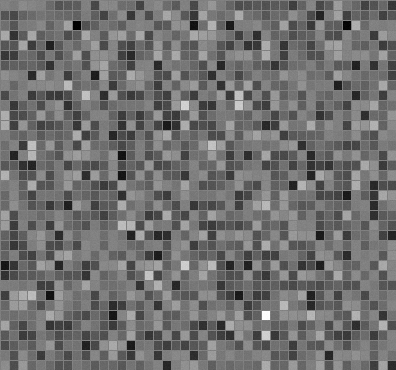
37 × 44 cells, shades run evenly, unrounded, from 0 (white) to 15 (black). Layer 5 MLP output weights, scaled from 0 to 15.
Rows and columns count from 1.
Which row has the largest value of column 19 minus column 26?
13
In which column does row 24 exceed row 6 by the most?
18
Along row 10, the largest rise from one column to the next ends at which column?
28
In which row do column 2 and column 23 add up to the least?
30
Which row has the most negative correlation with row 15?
23
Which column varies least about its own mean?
41
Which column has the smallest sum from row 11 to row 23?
1
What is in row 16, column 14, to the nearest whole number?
14
